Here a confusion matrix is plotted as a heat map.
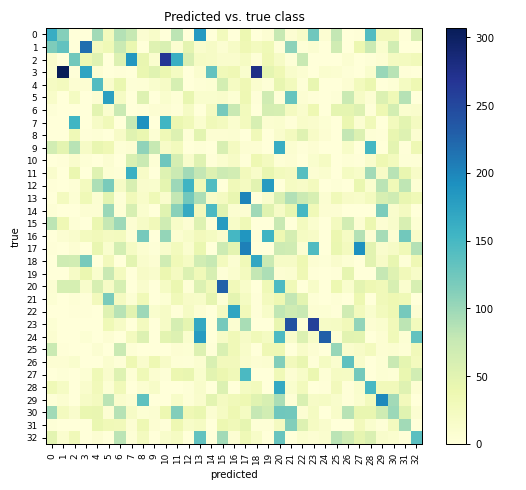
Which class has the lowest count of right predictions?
8
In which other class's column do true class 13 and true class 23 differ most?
21
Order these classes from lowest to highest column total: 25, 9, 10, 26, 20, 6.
9, 25, 26, 6, 10, 20
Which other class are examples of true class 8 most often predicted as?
26
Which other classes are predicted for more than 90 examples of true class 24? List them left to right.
13, 20, 32
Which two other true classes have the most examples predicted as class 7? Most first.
2, 11
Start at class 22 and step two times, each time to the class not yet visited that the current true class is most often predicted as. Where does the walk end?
17
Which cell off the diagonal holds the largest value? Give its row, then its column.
3, 1
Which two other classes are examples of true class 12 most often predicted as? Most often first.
19, 14
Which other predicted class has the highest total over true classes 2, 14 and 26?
10
